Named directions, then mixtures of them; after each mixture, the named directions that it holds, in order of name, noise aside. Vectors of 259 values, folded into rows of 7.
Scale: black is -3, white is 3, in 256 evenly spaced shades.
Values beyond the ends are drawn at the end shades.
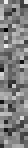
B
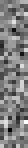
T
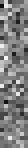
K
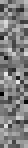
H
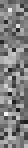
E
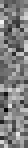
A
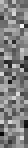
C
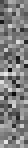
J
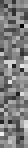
C.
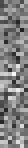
A, J, K.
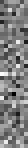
J.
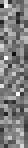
C, K.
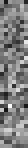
A, B.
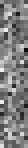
B, E, K.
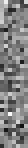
B, J.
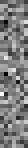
H.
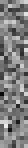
H, T.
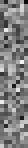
B, H.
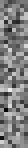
A, E.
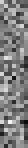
C, E.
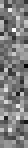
E, K, T.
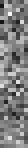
J, K.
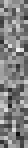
A.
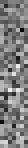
A, J.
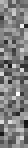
C.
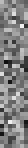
C.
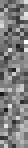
A, H, T.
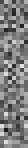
B, C, J.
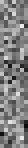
C.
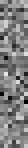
H.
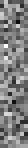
B, E, K.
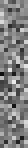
C, J.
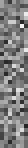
A, C, T.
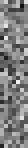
B, H.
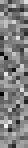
H, T.
